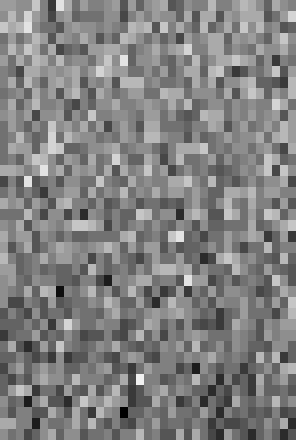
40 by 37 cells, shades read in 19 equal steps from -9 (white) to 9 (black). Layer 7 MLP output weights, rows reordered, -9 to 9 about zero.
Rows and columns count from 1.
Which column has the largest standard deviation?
4
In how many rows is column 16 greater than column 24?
20
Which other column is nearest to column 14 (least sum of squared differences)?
13
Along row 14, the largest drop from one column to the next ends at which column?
37
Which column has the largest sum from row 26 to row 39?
28
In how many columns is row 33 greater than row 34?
17
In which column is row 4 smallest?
36
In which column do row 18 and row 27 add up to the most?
8
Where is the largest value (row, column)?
38, 16
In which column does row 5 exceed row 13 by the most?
9
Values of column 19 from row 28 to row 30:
2 -1 -3
